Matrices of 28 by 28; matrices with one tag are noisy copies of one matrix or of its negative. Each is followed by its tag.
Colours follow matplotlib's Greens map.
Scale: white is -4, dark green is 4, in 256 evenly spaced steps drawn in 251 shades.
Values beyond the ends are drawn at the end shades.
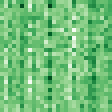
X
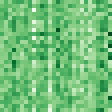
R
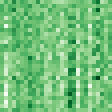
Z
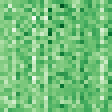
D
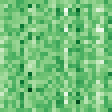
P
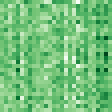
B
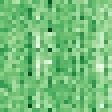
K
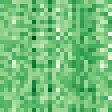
R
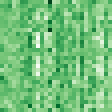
K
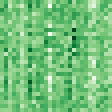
X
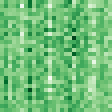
X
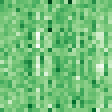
K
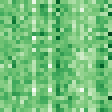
R
